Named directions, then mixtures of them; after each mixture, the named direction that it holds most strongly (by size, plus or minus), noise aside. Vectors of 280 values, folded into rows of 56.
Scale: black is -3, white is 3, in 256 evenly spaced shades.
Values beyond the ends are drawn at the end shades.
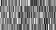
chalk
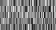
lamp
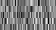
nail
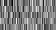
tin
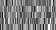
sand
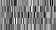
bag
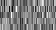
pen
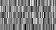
lamp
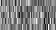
chalk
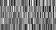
lamp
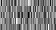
bag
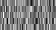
nail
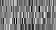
bag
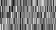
pen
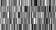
chalk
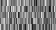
lamp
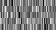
tin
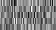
bag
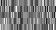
pen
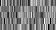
chalk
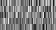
lamp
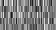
tin
